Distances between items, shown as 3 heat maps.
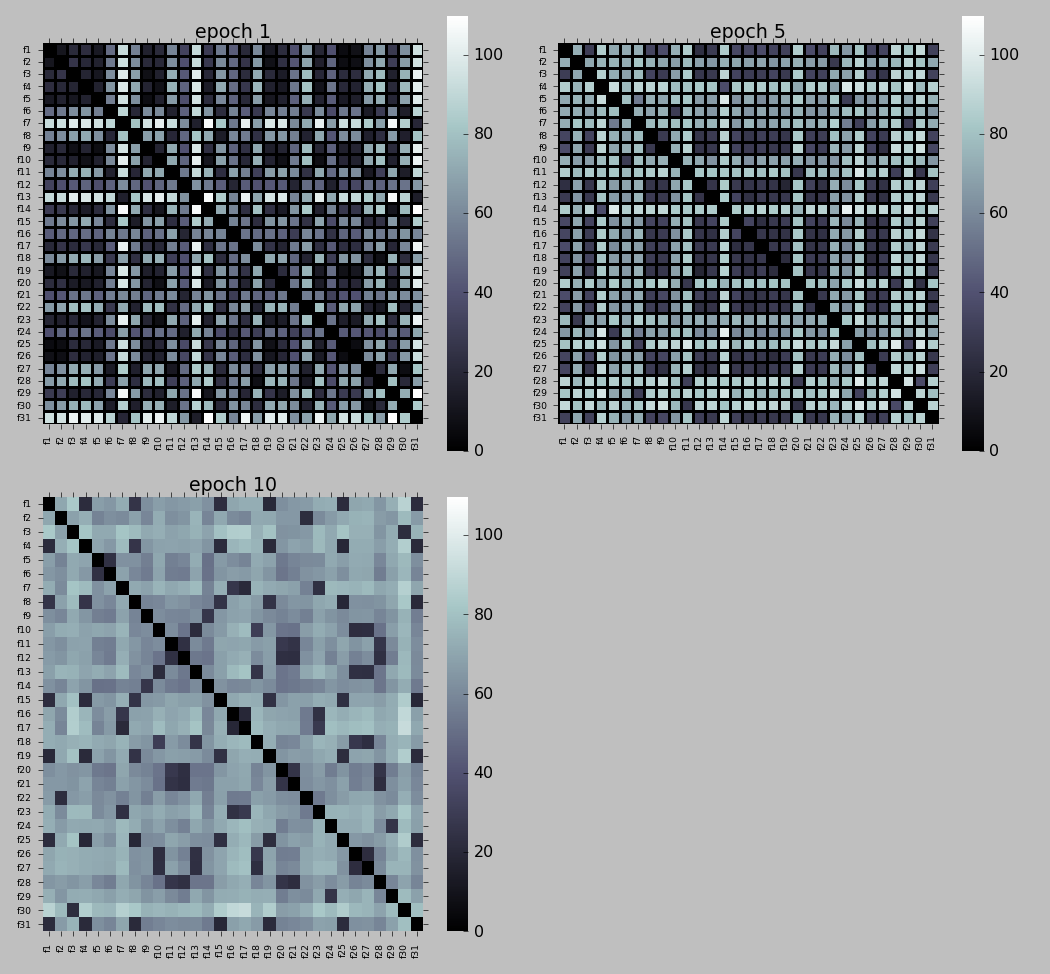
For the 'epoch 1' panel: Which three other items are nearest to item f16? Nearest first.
f12, f24, f21
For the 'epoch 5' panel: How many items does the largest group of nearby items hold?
16
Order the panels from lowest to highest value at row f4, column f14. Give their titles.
epoch 1, epoch 5, epoch 10
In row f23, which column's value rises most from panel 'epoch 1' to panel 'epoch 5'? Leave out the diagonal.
f25
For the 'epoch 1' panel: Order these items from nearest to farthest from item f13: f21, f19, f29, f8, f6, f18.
f21, f18, f8, f6, f19, f29
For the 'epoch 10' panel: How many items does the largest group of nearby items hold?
7
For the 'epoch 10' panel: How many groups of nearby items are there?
9
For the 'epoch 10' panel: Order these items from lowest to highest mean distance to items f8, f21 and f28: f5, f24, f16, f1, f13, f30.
f1, f13, f5, f24, f16, f30
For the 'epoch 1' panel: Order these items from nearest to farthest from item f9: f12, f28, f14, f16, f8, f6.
f14, f12, f16, f6, f8, f28
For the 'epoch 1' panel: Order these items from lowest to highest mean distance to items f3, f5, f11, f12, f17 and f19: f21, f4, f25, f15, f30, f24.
f25, f4, f24, f21, f15, f30
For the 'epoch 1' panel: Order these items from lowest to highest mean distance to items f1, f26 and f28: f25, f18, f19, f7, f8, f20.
f25, f19, f20, f18, f8, f7
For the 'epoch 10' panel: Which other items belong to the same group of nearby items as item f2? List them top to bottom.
f22
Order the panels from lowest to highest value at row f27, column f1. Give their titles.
epoch 5, epoch 1, epoch 10
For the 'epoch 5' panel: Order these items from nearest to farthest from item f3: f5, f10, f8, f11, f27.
f27, f8, f10, f5, f11
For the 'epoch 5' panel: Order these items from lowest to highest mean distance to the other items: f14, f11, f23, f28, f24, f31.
f31, f24, f23, f11, f28, f14
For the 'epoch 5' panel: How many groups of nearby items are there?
7
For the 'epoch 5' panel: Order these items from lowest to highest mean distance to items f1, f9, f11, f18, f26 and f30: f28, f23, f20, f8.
f8, f20, f28, f23
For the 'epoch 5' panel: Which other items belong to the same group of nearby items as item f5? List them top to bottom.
f24
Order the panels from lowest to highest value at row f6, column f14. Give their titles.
epoch 10, epoch 1, epoch 5
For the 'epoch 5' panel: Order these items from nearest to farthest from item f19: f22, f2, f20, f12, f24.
f12, f22, f24, f2, f20
